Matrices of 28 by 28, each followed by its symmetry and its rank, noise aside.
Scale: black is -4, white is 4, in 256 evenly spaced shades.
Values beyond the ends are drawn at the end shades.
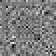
symmetric, rank six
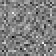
symmetric, rank six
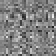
no symmetry, rank four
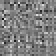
antisymmetric, rank four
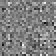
antisymmetric, rank six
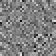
symmetric, rank six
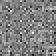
symmetric, rank four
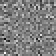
no symmetry, rank six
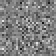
antisymmetric, rank six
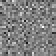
antisymmetric, rank six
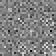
symmetric, rank six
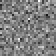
no symmetry, rank six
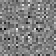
antisymmetric, rank four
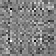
no symmetry, rank four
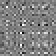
no symmetry, rank three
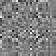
symmetric, rank three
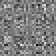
no symmetry, rank three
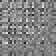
symmetric, rank three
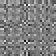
no symmetry, rank three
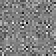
antisymmetric, rank six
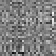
antisymmetric, rank four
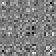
symmetric, rank four
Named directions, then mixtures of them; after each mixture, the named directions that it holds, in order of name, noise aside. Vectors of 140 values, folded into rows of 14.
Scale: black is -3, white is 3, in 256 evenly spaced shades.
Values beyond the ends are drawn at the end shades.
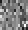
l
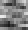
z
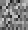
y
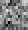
y, z.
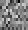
y.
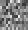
y.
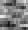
z.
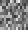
l, y.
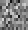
y.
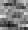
z.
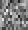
l, y.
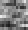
z.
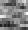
z.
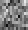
y, z.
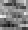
z.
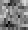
y, z.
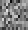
y.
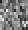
l, y.
